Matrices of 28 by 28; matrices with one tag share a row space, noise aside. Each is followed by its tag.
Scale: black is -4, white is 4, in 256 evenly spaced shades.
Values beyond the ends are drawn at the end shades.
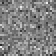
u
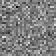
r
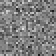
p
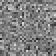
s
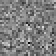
p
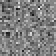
r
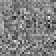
s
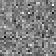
p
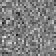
r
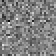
r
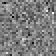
p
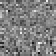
u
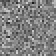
r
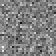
u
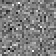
r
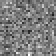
p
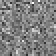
r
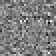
s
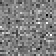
u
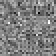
s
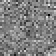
s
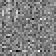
r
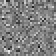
r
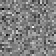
r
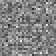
u
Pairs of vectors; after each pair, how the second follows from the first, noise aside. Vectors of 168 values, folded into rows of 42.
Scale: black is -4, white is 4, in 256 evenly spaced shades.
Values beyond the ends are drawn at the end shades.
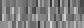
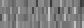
partly zeroed.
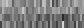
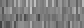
reversed, negated, partly zeroed.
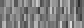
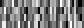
scaled up.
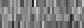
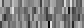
reversed, negated.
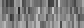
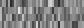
sign-scrambled.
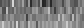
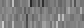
partly zeroed.
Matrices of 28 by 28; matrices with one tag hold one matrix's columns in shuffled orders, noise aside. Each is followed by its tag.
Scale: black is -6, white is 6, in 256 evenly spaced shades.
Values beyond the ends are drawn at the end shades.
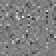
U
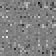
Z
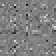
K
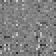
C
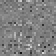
C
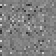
K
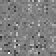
C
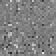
C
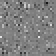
Z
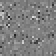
U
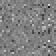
K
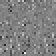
C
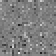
C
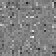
Z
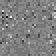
U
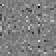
K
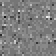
U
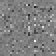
K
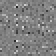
K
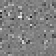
U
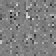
U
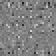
Z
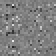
K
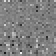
C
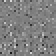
C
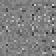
K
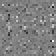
K
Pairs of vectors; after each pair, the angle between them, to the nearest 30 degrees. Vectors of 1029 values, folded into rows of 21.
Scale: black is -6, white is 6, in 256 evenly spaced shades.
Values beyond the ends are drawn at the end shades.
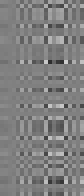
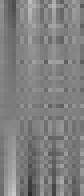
120 degrees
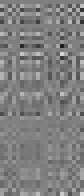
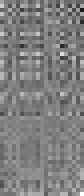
30 degrees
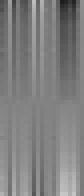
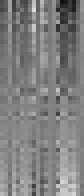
30 degrees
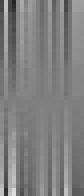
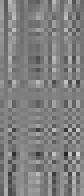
120 degrees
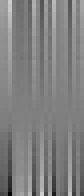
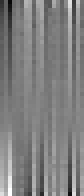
150 degrees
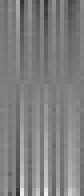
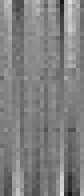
120 degrees
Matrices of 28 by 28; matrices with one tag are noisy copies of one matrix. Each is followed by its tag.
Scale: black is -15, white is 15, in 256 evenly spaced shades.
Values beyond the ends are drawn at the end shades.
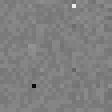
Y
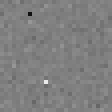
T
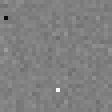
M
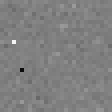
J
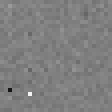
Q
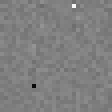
Y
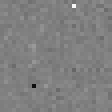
Y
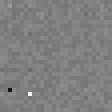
Q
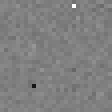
Y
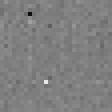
T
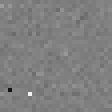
Q
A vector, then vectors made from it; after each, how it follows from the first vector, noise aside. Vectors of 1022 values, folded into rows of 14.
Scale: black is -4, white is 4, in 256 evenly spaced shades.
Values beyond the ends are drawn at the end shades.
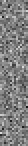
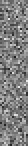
wrapped around, negated.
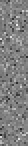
reversed, negated, partly zeroed.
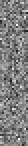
reversed, negated.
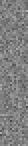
shrunk.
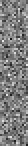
wrapped around, negated.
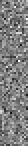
wrapped around, negated.
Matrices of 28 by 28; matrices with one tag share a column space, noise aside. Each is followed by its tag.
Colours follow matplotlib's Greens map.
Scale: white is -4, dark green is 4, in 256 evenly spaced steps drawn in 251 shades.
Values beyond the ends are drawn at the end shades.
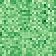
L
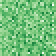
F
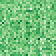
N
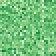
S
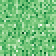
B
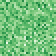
F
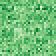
N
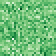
N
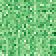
B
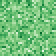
S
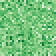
F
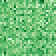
L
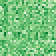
S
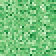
S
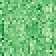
N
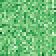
B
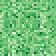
B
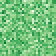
L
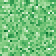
S
